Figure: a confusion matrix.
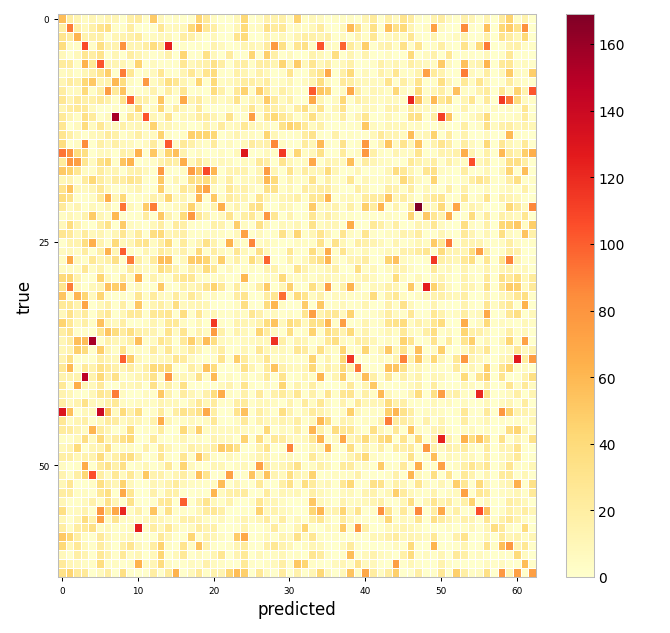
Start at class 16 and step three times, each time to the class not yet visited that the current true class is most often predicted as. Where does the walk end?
56
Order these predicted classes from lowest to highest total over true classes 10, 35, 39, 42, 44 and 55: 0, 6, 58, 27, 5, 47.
27, 58, 47, 6, 0, 5
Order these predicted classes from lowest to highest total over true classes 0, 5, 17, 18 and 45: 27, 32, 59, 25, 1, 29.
25, 32, 29, 1, 59, 27
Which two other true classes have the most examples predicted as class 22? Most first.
51, 25
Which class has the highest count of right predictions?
38
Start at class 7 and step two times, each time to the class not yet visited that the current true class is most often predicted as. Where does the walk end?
50
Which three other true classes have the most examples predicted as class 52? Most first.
21, 8, 62
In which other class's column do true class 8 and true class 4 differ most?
62
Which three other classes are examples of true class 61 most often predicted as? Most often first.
44, 10, 31
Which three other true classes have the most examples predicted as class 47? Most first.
21, 55, 50
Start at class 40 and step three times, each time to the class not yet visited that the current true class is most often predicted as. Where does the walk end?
28
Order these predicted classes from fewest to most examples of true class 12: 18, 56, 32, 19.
18, 19, 32, 56
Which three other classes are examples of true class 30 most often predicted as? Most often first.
48, 1, 35
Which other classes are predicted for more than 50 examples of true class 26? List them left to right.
6, 8, 35, 55
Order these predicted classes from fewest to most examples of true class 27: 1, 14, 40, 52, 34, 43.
52, 40, 34, 43, 14, 1
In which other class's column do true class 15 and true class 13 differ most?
24
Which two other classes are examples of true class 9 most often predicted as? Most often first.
46, 58
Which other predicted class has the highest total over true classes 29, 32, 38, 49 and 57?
10
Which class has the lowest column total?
57
